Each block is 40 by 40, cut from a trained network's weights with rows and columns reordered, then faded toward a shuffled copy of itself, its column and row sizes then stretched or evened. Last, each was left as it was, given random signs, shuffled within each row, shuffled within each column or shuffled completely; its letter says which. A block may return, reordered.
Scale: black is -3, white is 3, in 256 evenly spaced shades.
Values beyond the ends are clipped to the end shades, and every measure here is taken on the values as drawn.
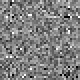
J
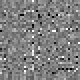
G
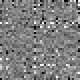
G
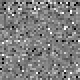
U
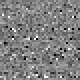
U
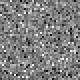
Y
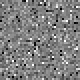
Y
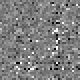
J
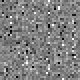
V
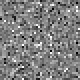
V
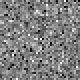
Y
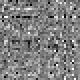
G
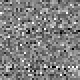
U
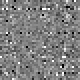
J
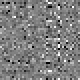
G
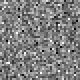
Y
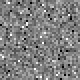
Y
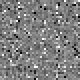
V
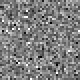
Y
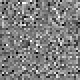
G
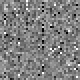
V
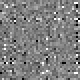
J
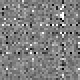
J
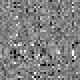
G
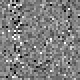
V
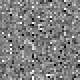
V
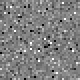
Y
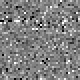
U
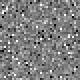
Y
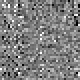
G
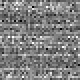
U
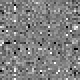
G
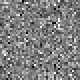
V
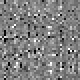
G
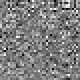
G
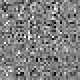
G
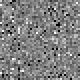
V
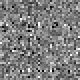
J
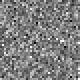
Y
